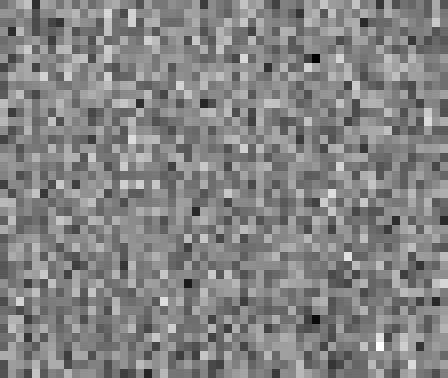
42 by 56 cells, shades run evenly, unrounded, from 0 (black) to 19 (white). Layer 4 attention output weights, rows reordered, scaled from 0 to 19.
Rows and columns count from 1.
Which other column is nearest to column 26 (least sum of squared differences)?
18
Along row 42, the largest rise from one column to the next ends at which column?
5
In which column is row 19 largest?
43
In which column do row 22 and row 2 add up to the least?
6
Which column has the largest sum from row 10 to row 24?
33
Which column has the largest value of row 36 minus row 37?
29
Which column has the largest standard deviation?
42
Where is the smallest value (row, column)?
7, 40
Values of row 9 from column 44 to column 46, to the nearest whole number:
14 10 6
